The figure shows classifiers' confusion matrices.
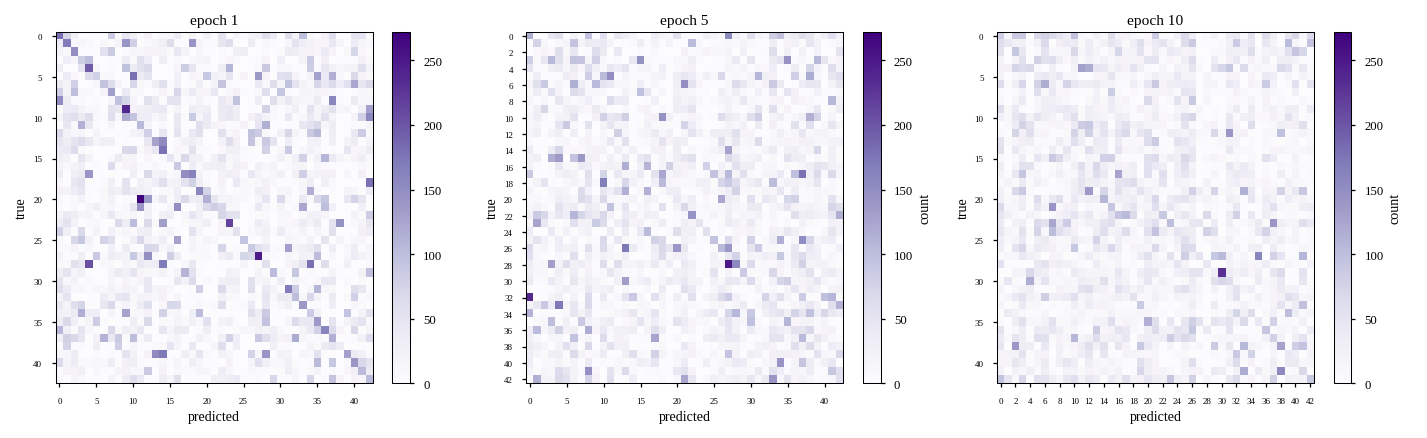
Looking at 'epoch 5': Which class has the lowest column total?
23
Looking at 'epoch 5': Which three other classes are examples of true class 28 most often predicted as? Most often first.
27, 3, 37
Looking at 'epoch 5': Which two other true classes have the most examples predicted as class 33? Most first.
42, 18
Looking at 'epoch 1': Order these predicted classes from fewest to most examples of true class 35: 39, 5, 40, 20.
39, 40, 20, 5
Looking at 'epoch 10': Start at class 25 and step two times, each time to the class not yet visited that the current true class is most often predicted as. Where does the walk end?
21
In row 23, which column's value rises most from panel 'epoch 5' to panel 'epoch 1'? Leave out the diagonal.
38
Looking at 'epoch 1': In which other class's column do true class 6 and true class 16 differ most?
40
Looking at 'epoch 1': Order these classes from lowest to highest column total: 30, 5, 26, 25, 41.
25, 5, 30, 26, 41
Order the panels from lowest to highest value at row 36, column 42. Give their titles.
epoch 5, epoch 1, epoch 10
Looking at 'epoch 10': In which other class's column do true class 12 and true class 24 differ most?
31
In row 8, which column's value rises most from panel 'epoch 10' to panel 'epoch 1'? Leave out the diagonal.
37
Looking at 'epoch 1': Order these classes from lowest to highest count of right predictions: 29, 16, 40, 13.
16, 29, 13, 40
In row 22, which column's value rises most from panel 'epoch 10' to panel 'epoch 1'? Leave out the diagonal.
42
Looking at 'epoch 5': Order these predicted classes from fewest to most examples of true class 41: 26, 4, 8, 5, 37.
37, 26, 5, 4, 8
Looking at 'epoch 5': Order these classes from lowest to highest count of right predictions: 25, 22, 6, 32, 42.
42, 32, 25, 6, 22
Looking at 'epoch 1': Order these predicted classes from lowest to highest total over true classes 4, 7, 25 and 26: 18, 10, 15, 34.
15, 10, 18, 34
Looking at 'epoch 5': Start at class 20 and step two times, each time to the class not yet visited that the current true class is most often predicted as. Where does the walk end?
13
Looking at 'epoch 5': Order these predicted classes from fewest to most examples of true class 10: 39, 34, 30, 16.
16, 34, 30, 39
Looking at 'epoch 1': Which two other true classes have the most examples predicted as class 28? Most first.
39, 11
